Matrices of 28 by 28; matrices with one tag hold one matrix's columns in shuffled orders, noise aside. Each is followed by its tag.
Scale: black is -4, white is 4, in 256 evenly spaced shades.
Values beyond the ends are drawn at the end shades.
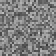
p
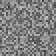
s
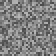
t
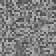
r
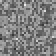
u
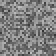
p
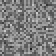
r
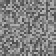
r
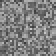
u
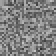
r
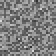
s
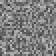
p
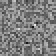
r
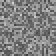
p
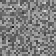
s
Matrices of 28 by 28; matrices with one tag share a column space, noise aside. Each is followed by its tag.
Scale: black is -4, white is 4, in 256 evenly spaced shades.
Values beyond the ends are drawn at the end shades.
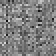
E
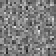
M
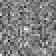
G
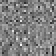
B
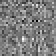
B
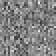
M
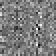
G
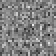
G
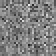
E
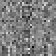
B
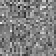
B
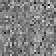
B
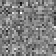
M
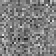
E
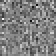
B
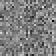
B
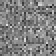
M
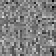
B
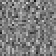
B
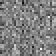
M
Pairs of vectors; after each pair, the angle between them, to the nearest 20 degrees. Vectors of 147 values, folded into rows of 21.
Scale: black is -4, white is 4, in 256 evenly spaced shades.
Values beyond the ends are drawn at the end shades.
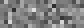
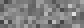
120 degrees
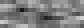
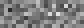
80 degrees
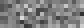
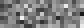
20 degrees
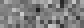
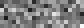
100 degrees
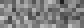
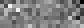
60 degrees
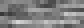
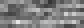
20 degrees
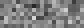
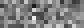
60 degrees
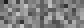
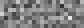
100 degrees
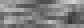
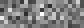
100 degrees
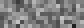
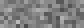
60 degrees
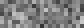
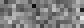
40 degrees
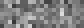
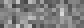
20 degrees
